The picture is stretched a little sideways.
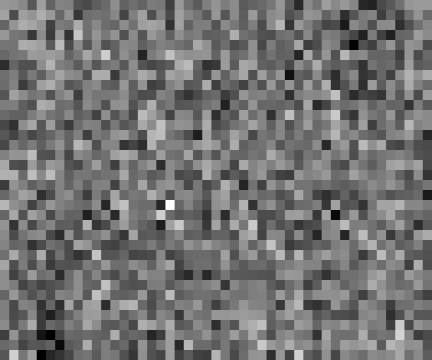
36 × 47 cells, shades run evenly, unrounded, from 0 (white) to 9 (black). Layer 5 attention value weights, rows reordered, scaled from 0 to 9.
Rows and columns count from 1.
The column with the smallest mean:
28
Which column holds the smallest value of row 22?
18
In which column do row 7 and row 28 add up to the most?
23
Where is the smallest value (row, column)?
21, 19
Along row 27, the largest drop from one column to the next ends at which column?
46
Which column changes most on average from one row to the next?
4
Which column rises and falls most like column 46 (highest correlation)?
1
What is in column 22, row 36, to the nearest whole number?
7
